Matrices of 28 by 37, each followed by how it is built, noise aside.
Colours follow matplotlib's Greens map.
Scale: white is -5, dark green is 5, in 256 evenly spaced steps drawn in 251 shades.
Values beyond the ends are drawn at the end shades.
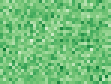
low rank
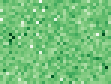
sparse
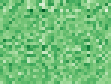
low rank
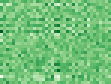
low rank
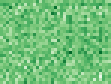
low rank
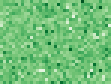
sparse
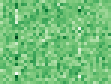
uneven columns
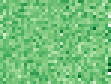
uneven columns
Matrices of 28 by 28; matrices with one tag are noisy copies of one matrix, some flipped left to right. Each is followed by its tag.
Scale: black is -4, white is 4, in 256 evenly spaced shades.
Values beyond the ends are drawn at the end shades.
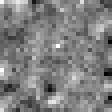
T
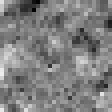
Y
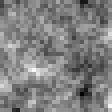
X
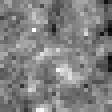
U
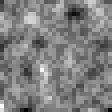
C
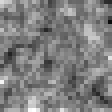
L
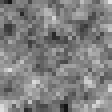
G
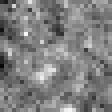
U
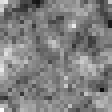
Y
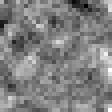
Y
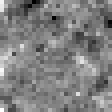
Y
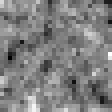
L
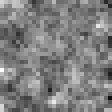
T
